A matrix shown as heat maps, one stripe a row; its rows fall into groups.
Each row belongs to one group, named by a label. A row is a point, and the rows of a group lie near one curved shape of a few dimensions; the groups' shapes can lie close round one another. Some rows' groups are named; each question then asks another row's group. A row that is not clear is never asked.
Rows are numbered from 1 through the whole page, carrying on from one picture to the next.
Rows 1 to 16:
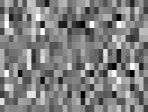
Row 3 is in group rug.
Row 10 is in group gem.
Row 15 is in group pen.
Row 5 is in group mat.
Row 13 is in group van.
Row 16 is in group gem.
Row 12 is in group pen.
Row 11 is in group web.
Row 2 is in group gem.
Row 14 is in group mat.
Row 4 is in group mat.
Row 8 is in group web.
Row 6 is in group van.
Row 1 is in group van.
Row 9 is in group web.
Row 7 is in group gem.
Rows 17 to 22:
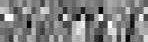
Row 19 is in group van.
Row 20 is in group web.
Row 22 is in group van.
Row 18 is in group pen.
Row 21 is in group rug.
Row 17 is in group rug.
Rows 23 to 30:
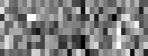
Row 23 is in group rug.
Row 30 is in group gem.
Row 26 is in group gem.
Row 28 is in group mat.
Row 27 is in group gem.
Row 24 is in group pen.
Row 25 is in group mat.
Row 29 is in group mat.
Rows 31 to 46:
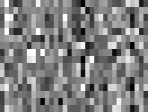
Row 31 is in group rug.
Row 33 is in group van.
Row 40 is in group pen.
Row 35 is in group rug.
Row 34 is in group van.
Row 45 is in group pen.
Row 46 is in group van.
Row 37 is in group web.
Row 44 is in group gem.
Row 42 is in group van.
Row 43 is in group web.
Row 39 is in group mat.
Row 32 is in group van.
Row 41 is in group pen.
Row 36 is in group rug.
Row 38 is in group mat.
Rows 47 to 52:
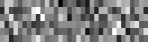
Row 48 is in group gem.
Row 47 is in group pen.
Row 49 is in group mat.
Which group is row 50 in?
gem
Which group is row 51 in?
van
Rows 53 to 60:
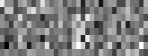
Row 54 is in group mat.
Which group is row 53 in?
pen
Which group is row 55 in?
pen
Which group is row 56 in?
van
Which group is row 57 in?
web
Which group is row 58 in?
pen
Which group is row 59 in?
web
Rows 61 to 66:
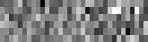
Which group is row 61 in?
pen
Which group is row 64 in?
web
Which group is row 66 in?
gem
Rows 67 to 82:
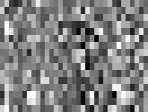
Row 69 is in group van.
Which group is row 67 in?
rug
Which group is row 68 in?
pen
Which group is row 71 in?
van
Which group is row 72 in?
gem
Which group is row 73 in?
mat
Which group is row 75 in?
gem
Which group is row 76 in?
van
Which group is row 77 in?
web
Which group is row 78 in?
pen
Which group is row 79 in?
van
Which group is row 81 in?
mat
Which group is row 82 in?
web
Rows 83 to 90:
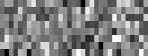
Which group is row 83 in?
mat
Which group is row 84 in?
pen
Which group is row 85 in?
van
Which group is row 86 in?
gem
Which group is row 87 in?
gem
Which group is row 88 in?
van
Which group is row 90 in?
web
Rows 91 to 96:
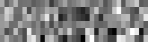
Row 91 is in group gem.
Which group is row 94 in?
rug
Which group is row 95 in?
gem
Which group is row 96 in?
mat
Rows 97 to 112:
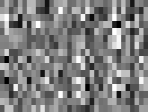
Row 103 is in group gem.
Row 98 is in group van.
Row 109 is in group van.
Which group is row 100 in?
rug
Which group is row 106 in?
web
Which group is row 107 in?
pen
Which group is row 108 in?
web
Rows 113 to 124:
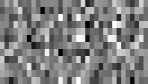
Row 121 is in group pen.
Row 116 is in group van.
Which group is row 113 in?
van
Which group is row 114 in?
pen
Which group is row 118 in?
web
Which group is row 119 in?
gem
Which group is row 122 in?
web
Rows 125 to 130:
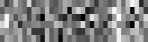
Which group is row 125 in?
gem
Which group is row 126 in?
gem
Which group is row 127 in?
mat
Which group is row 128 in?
web
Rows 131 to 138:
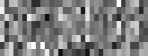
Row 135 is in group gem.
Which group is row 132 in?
pen
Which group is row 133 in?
van
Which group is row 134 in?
gem
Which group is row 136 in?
pen
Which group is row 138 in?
pen
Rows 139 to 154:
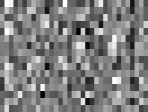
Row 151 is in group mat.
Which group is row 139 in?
van
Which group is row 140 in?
van
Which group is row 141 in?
web
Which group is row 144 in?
van
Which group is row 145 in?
web
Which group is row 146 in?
rug
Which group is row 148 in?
van
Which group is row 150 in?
van
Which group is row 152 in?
pen
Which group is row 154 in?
rug
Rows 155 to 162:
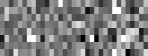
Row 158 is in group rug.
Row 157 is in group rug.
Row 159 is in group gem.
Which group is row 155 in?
van
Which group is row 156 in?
van
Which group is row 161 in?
gem
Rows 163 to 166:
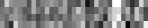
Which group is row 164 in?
gem
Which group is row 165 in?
gem
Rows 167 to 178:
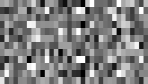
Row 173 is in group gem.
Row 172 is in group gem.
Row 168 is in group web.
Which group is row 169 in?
van
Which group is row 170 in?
mat
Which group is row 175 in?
web
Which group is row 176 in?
mat
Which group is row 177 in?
mat
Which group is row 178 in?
pen
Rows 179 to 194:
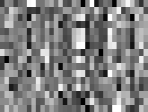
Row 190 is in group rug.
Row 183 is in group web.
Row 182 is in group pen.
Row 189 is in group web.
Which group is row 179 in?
mat
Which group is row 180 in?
gem
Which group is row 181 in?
web
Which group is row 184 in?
web
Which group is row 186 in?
pen
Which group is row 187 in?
web
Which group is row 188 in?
pen
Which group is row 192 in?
pen
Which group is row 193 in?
mat
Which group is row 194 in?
van
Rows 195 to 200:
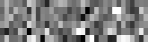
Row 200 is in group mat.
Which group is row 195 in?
van
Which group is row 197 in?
mat
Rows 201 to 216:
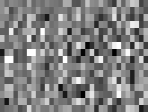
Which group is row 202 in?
rug
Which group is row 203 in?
van
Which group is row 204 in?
gem
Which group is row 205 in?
mat
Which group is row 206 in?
web
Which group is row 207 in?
gem
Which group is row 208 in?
mat
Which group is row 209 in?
van
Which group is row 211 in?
van
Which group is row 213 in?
pen
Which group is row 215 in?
web
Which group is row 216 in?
gem
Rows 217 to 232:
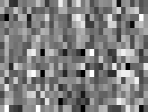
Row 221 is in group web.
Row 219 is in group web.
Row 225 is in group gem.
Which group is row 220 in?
web
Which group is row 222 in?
rug
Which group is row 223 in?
gem
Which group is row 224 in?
mat
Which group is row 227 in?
mat
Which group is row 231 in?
pen
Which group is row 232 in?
rug
